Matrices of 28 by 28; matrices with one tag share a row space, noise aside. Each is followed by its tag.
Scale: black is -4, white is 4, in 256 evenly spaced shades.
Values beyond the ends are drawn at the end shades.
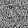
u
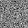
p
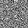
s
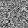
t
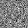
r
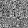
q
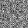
q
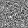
s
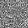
u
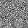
r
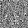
p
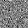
u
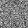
p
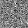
s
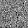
r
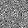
p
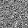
s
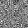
p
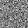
s
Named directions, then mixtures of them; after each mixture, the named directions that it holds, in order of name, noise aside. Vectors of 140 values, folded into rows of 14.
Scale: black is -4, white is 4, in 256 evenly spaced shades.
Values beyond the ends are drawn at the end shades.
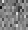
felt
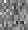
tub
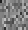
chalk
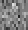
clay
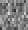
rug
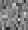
clay, rug.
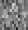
clay.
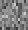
clay, rug.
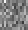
tub.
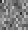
chalk, felt.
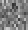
clay.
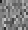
chalk.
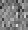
clay, felt.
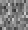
rug.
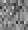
felt, tub.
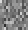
chalk.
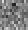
clay, felt.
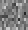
clay, rug.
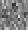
clay.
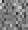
chalk, felt.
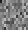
chalk.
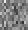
tub.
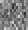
chalk, clay.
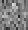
clay.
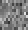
chalk, rug.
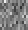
rug, tub.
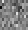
felt.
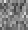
rug, tub.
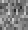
felt, rug.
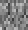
rug.
